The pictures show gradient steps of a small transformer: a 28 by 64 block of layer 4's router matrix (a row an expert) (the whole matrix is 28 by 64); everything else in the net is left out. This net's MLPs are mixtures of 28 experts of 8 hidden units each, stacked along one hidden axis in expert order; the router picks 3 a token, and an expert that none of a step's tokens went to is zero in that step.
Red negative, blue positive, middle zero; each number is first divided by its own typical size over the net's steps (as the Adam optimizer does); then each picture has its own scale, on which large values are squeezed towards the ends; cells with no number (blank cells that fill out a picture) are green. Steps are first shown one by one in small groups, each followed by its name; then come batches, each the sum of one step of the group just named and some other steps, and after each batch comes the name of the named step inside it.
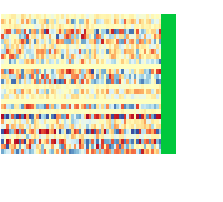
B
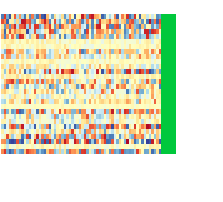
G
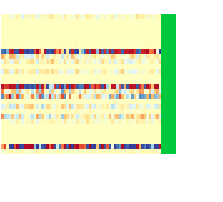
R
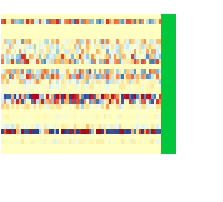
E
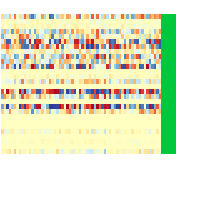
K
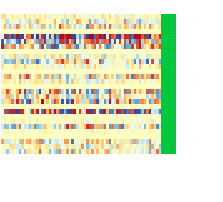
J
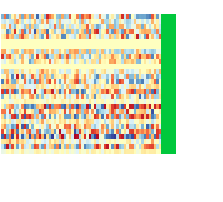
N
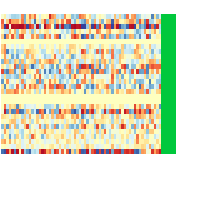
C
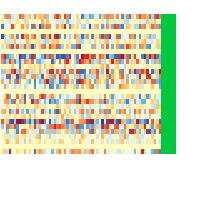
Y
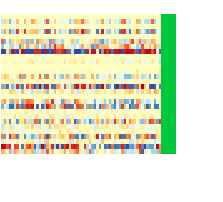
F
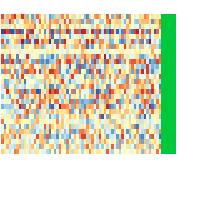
K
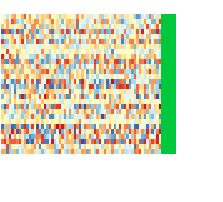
N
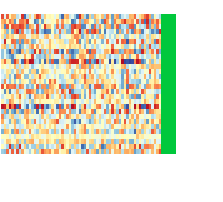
C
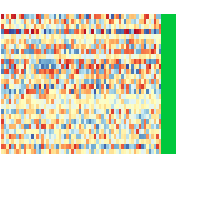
F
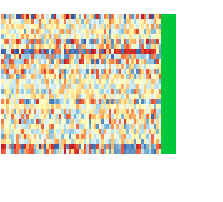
Y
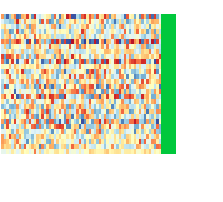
F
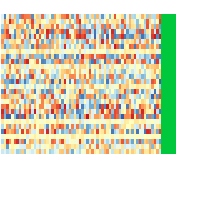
B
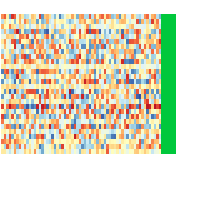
N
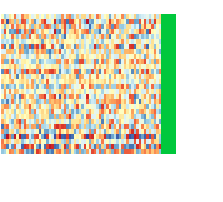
Y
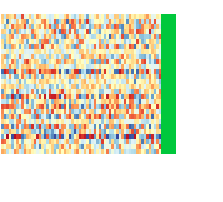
Y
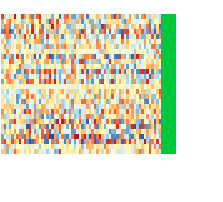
N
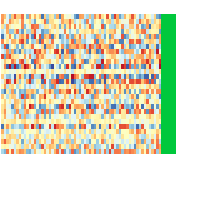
C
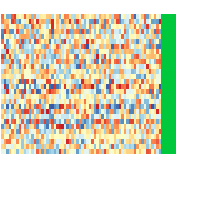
K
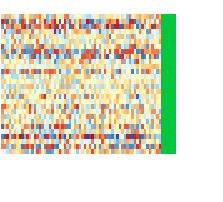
Y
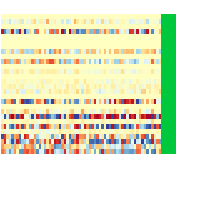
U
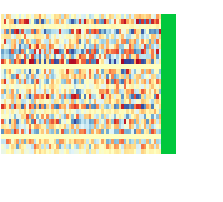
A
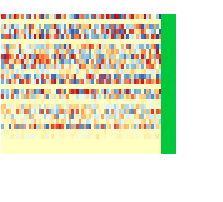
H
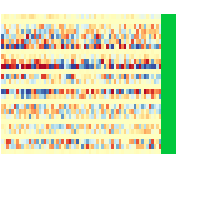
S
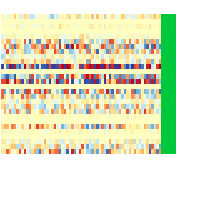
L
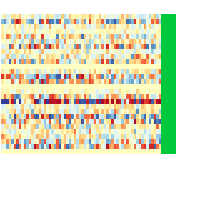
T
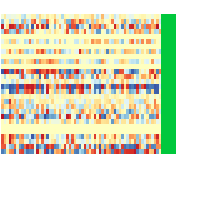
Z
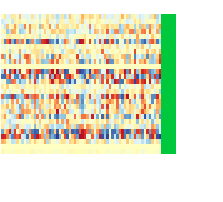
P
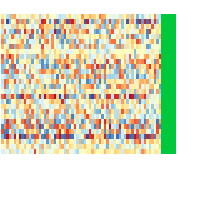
L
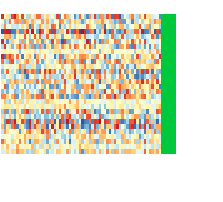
H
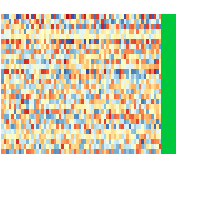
U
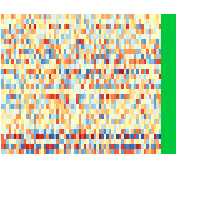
P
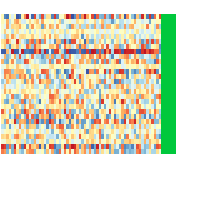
T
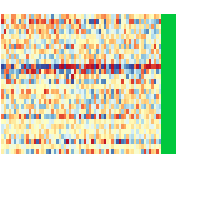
L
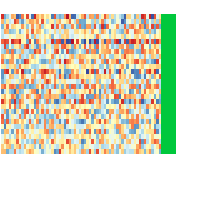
S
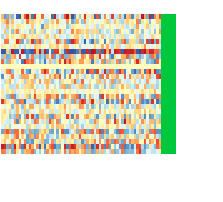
A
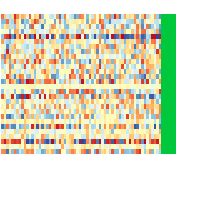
H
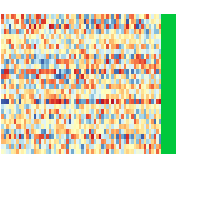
T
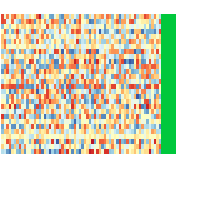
A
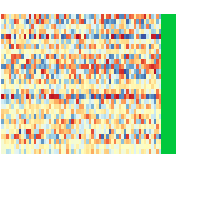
H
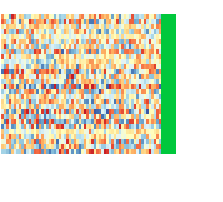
Z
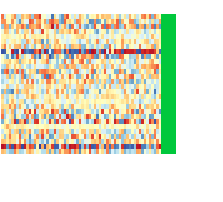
Z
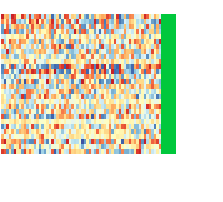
L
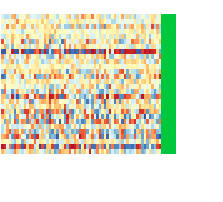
P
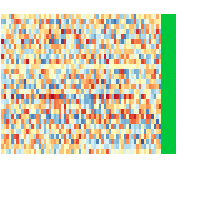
U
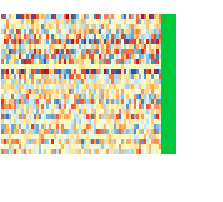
A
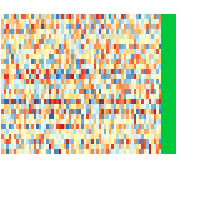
T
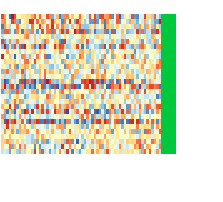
S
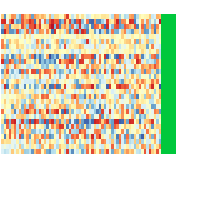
A
